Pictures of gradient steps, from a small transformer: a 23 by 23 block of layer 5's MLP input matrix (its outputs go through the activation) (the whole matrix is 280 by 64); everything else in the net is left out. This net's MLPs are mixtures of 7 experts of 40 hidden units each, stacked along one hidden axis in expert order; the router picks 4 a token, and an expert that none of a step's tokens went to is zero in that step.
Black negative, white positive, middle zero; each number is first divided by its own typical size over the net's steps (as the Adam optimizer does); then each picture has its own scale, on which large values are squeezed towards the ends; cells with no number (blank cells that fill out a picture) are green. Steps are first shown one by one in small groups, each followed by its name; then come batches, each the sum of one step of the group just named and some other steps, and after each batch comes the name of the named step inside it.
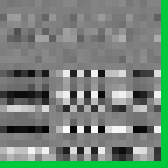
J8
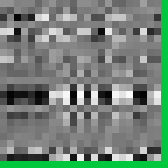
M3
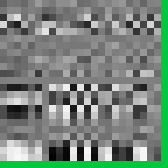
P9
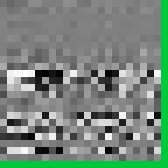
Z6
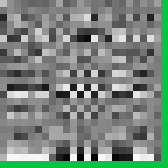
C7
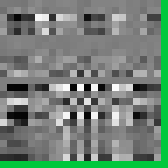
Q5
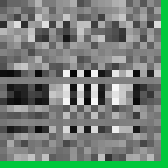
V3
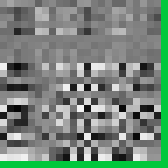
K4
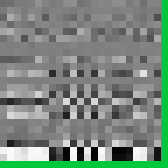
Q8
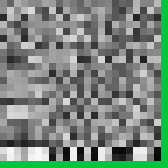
Q8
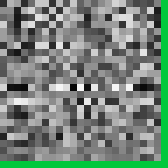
Q5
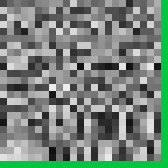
P9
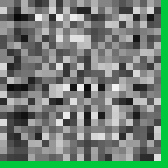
Q5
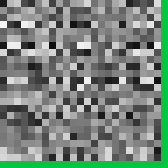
P9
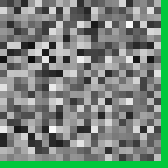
Z6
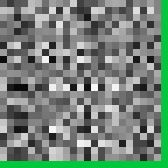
Q5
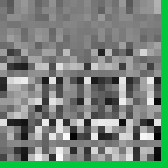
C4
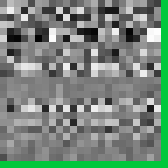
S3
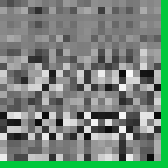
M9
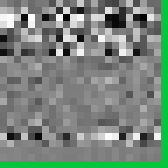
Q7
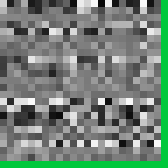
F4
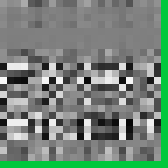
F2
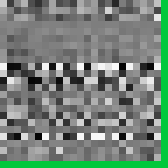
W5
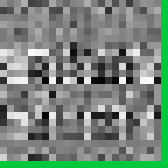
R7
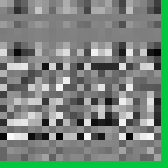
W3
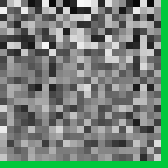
F4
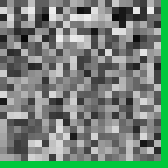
C4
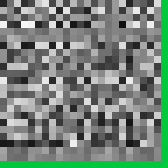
F2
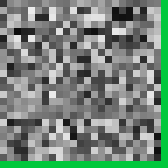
C4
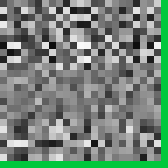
C4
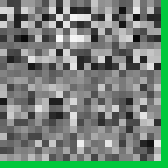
F4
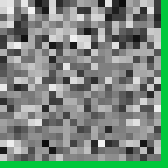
S3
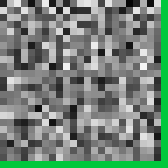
C4
